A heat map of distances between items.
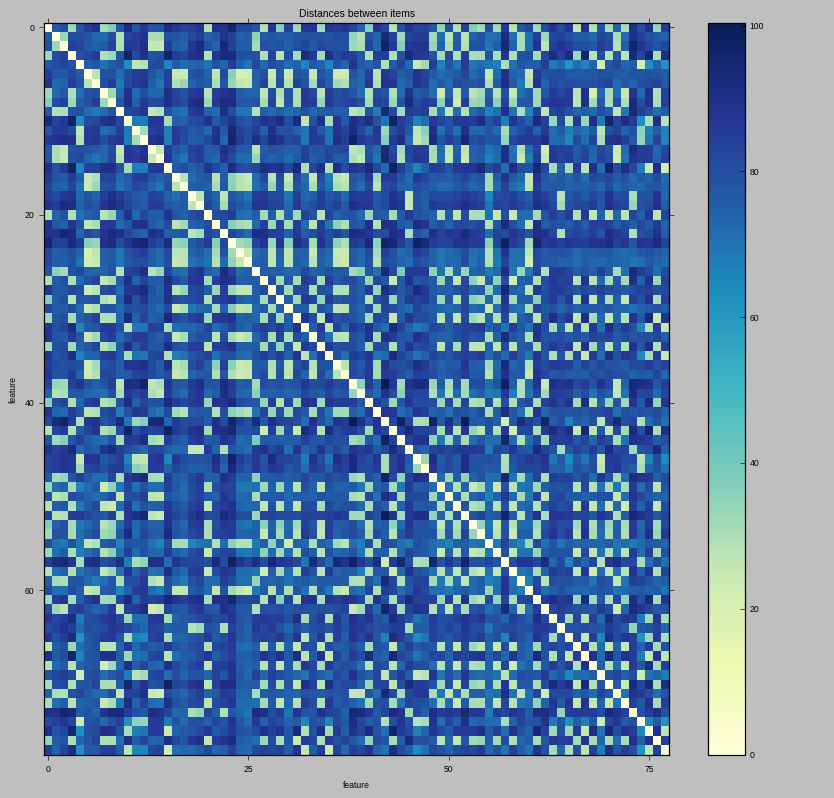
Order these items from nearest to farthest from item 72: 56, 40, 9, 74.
56, 40, 9, 74
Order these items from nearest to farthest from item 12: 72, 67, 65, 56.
65, 67, 56, 72
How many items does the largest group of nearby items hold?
23
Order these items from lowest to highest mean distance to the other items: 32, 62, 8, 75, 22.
8, 62, 32, 75, 22
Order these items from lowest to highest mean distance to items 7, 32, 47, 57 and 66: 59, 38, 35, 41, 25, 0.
0, 35, 25, 59, 41, 38
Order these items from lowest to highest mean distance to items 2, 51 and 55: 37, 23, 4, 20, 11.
20, 37, 23, 4, 11
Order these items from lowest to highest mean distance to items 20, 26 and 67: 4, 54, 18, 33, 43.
54, 43, 4, 33, 18
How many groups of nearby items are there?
6
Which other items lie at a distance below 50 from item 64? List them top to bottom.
18, 19, 22, 45, 73
